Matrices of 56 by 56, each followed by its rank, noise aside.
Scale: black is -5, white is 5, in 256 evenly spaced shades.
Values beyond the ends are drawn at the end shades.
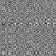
three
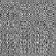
five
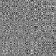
five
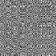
four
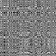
four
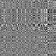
three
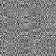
four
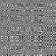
three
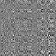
four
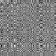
four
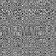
five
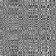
two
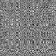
five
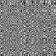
three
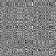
three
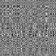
four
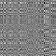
two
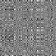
four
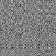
five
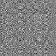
five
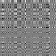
two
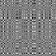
two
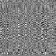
five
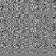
five
